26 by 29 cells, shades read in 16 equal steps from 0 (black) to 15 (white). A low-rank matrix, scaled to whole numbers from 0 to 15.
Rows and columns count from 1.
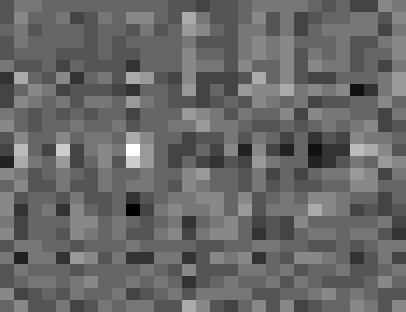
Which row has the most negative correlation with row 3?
24
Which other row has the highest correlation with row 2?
26
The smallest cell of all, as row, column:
18, 10
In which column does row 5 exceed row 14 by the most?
23
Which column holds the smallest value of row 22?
2
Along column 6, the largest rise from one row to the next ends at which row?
22
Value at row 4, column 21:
8
